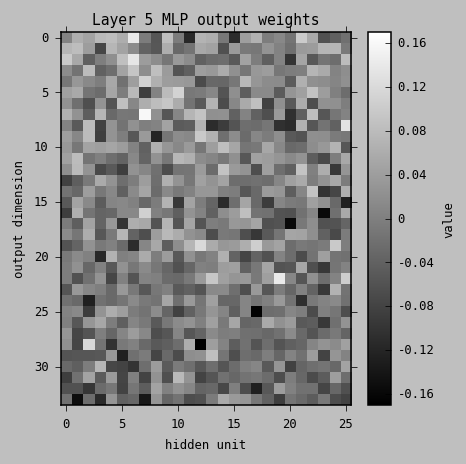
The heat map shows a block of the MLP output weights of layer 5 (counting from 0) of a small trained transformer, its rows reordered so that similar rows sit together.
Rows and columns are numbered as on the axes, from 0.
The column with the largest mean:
13
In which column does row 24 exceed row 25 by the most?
17
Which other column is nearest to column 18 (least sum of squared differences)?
15
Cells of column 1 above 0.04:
8
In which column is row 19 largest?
12
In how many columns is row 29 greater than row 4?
6
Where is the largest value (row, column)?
7, 7
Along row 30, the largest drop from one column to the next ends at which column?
4
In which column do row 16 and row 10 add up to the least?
23
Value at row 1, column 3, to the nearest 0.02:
-0.08
